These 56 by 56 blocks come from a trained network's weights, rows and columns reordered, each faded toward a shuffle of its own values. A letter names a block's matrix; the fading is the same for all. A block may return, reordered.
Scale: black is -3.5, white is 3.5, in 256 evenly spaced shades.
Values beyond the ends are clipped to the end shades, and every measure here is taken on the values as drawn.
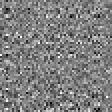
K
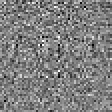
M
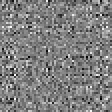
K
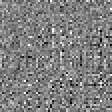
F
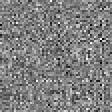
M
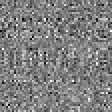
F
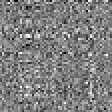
K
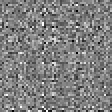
K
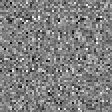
F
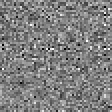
M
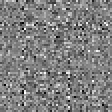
F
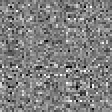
F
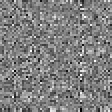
K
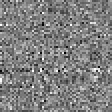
M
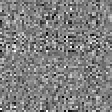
K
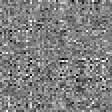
F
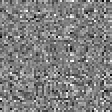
K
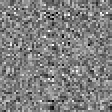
M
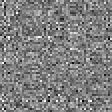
M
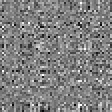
K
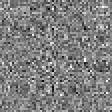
M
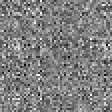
K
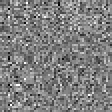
M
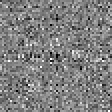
F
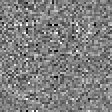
M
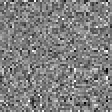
M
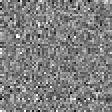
M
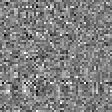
M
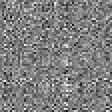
K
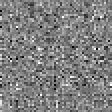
F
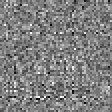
M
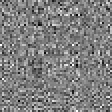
K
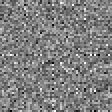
M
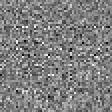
M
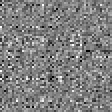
F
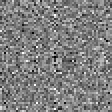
M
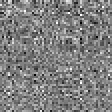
K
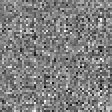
K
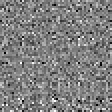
F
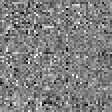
F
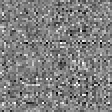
F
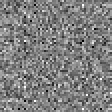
M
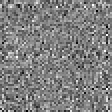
M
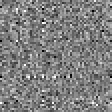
M
